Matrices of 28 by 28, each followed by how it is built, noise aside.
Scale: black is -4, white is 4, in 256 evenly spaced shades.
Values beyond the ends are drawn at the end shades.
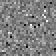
sparse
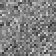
Hankel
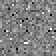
sparse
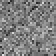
Hankel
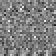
repeating columns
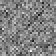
Hankel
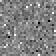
sparse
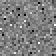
sparse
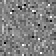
sparse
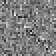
banded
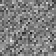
Hankel
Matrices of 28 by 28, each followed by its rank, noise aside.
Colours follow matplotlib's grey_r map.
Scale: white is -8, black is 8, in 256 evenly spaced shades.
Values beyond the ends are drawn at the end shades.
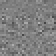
six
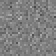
six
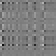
one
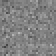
six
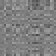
two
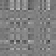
one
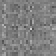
three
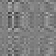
two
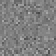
six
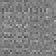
four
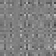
two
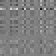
one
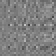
three
